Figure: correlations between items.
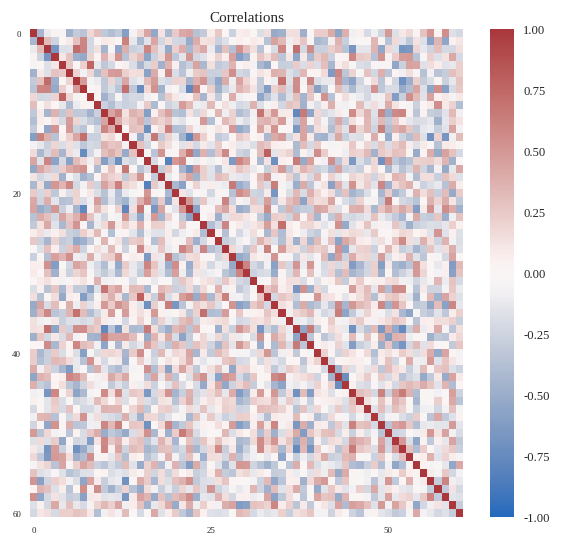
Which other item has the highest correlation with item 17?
13
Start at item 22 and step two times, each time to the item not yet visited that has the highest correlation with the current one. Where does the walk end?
33
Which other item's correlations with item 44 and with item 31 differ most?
43
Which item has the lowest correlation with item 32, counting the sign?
37
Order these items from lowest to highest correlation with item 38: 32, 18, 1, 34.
18, 1, 34, 32
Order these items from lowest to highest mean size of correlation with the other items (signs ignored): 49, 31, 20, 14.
31, 14, 20, 49
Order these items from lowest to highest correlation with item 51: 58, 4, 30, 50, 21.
4, 30, 50, 58, 21
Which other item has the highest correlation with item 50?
21
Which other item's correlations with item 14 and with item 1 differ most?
7
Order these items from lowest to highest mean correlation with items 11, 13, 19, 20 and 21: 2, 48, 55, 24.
55, 48, 2, 24
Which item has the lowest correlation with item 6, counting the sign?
52
